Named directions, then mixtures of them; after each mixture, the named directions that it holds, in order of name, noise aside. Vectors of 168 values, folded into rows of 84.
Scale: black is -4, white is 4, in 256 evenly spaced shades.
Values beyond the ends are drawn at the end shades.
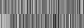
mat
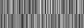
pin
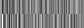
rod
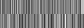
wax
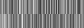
mat, pin.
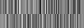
mat, pin.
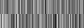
mat, pin, rod.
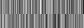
mat, pin, wax.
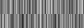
mat, pin.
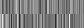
mat, rod.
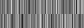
pin, wax.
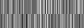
pin.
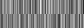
pin, rod, wax.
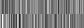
mat, rod.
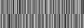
pin, rod, wax.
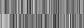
mat.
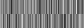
pin, rod, wax.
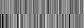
mat, rod.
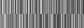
mat, rod, wax.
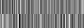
mat, rod, wax.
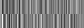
rod.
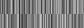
pin, rod, wax.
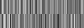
mat, rod.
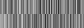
mat, pin.
